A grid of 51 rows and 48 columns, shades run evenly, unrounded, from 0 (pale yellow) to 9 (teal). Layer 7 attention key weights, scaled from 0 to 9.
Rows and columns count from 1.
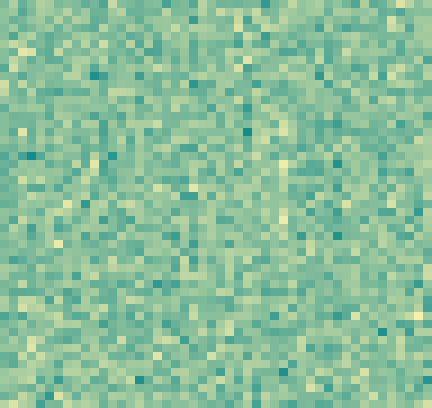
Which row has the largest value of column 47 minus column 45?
27
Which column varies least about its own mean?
17
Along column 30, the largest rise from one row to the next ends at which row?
5
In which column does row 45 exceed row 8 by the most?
28
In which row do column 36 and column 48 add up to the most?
48
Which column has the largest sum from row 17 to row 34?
38
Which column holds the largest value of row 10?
11
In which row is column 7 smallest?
31
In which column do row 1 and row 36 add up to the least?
33
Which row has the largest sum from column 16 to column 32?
1
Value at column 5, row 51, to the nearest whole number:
7
